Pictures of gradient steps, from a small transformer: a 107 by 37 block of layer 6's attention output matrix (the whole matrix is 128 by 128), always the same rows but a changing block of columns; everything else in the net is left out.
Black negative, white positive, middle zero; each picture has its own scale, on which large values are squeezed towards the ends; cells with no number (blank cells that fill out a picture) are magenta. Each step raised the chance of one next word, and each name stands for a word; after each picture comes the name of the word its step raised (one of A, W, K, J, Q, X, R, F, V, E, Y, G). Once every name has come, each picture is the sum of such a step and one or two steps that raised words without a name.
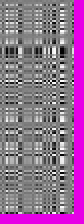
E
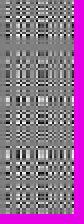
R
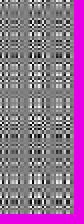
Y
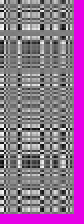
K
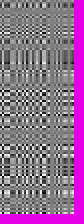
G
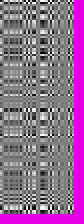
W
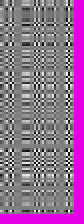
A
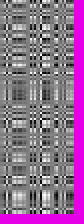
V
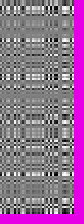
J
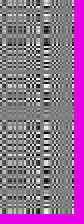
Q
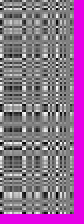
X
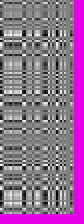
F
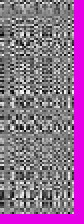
F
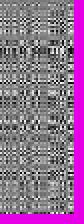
E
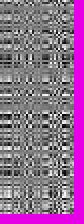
G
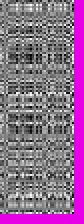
X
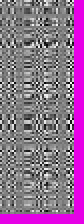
A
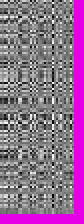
R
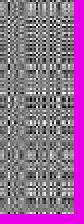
R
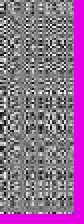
X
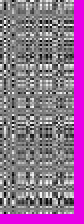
Y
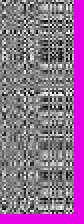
W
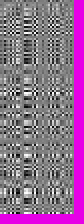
G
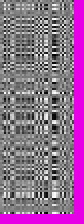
X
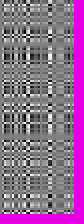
X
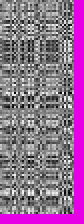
K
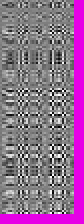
G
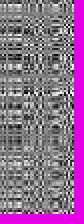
F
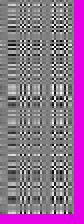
Q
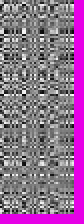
J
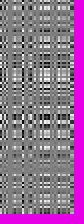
J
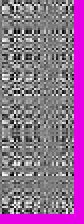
J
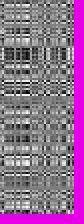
E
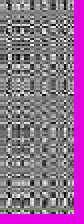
Y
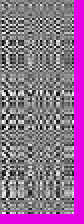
G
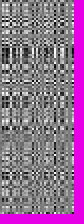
E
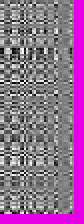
E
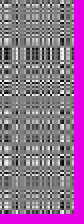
E
